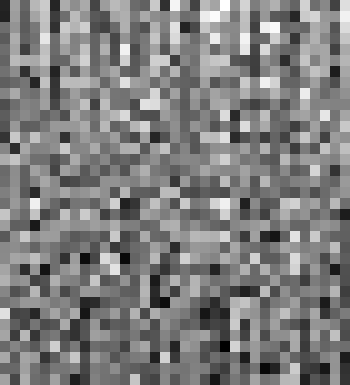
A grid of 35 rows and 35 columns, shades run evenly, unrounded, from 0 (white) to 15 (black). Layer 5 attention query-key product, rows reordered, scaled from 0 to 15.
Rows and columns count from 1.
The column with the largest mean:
6
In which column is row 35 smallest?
14
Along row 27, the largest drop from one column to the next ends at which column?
27
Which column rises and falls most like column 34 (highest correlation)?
3
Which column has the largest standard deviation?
23
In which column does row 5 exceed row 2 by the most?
22
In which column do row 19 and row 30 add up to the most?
25
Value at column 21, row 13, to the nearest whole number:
4
